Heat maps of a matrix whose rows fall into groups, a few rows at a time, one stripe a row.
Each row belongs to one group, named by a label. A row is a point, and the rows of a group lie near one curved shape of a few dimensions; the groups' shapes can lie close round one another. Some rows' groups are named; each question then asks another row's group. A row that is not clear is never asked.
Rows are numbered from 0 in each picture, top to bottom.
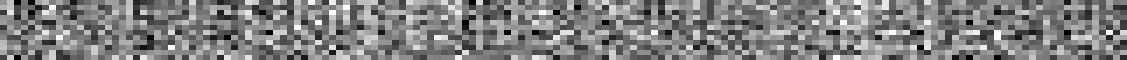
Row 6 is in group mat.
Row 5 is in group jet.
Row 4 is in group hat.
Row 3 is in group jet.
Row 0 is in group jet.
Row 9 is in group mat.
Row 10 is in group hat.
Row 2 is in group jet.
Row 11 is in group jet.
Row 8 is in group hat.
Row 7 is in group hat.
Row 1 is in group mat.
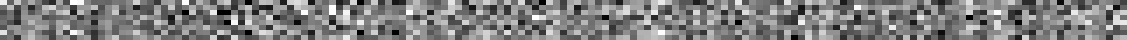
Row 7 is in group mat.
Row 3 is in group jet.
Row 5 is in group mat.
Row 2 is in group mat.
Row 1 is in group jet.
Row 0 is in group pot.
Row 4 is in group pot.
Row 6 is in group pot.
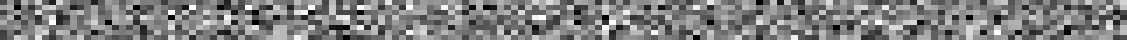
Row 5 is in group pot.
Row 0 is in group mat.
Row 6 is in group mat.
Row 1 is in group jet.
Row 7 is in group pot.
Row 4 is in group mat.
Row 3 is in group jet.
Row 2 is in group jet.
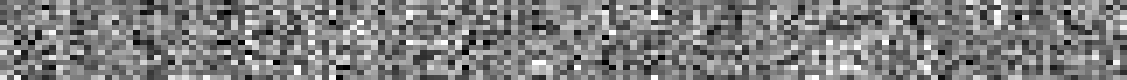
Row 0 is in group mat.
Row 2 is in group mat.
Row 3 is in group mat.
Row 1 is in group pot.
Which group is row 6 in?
jet
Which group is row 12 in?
jet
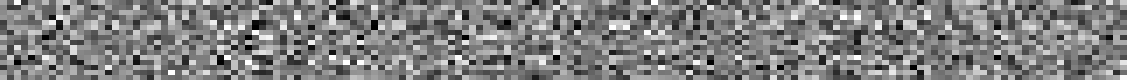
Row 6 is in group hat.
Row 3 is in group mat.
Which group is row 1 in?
pot
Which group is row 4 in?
jet
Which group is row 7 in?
pot
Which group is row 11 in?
jet
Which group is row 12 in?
jet
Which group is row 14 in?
mat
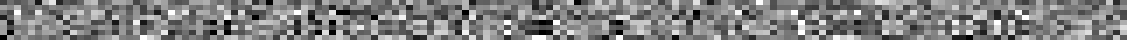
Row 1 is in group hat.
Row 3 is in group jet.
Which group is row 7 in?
jet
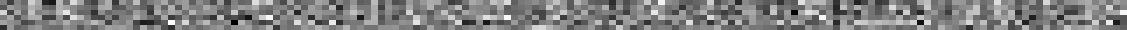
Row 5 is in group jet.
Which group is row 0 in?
hat
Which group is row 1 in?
mat
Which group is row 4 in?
mat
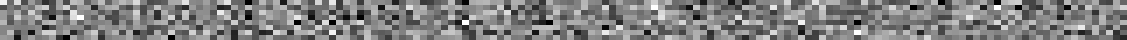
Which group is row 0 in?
pot
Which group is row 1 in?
mat
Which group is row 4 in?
hat
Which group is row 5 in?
pot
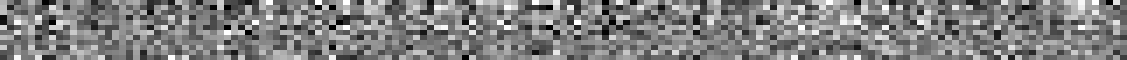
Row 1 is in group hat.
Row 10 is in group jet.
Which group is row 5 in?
hat
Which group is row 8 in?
hat
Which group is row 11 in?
pot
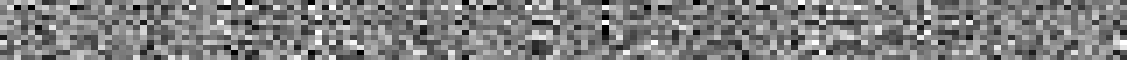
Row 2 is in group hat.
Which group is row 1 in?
jet
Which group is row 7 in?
jet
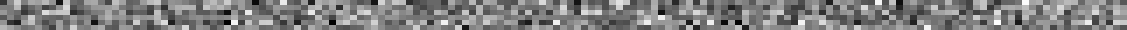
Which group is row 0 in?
jet
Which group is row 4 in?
pot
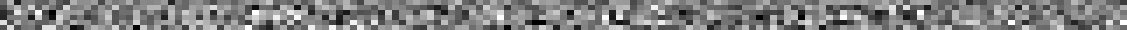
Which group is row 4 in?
pot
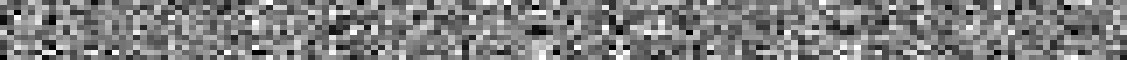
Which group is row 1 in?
mat
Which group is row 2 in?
jet
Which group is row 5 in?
pot
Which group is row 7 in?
mat
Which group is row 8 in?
pot
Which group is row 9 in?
mat
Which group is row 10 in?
jet
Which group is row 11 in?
pot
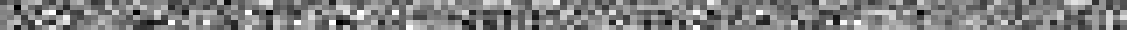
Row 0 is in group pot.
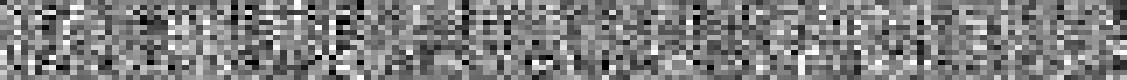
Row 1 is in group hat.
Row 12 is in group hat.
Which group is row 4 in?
mat
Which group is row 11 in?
hat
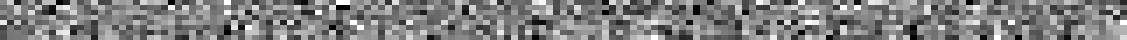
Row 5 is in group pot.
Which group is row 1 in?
mat
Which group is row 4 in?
pot
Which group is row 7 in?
mat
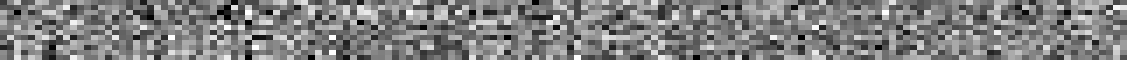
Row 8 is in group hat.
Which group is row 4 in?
pot
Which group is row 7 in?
jet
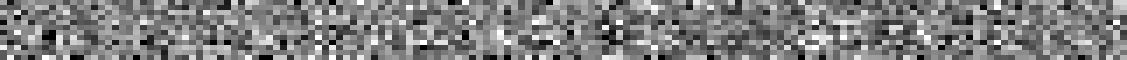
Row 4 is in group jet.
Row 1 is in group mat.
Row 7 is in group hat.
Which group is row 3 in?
jet
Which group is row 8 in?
hat
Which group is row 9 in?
pot
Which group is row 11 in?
jet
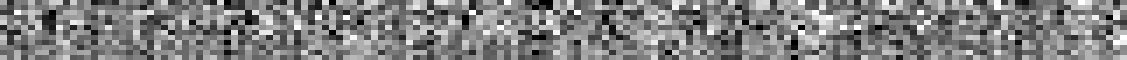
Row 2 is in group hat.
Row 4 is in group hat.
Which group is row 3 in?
pot
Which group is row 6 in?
pot
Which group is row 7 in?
pot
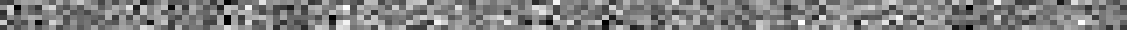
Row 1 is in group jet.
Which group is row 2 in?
jet
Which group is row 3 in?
pot
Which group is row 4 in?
hat
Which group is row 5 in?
jet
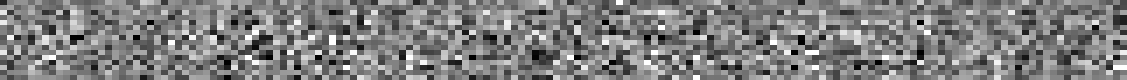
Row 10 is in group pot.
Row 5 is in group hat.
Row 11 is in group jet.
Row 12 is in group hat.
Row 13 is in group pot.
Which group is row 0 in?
jet
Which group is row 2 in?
pot
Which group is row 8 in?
jet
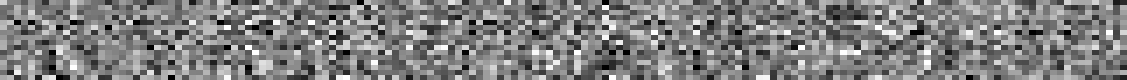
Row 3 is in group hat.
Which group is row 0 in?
hat
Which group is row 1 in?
pot
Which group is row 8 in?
pot
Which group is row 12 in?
hat
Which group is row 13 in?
hat
